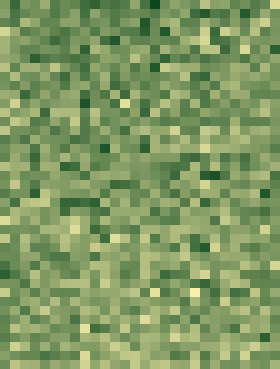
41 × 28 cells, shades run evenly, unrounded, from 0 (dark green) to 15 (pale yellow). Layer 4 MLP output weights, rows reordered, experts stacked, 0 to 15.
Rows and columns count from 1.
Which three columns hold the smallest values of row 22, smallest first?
27, 4, 18
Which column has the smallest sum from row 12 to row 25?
9
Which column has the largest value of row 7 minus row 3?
15
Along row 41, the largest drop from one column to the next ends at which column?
21
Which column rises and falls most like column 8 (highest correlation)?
7
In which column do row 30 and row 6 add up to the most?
25
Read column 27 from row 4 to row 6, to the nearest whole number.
5 7 8
